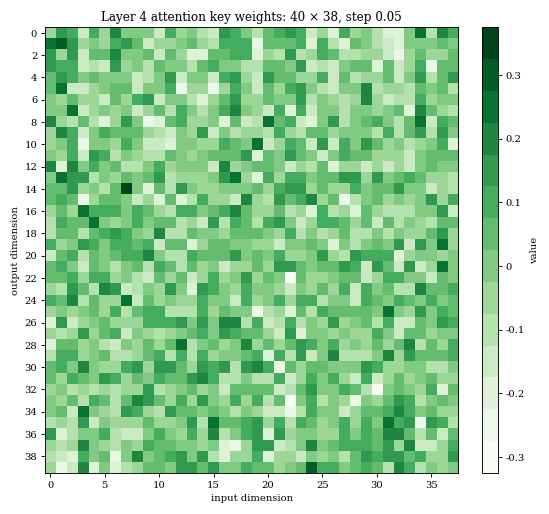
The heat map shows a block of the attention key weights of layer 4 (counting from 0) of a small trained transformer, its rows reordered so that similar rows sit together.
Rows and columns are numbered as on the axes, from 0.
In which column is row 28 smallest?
0
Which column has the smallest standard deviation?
25
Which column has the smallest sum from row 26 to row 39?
6
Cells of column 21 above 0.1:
4
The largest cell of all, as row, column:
14, 7
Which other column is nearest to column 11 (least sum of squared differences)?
37
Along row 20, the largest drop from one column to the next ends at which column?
32
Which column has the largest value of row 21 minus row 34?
22
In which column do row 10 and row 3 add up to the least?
3
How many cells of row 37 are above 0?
15
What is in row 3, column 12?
0
